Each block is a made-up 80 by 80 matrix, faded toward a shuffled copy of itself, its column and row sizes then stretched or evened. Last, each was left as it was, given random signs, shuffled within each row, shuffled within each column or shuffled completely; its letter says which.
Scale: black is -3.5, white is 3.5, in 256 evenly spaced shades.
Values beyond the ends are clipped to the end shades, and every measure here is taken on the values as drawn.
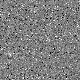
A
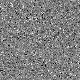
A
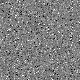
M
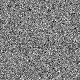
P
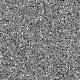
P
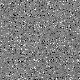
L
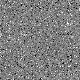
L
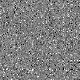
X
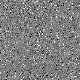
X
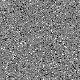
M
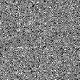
X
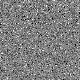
A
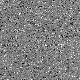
A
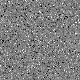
A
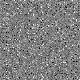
X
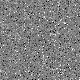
M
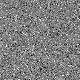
A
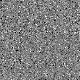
L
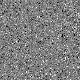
M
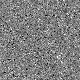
P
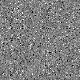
X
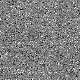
A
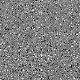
L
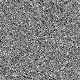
M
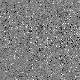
X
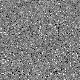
A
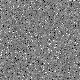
P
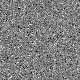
P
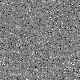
P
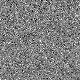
A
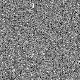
M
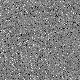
P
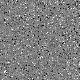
L
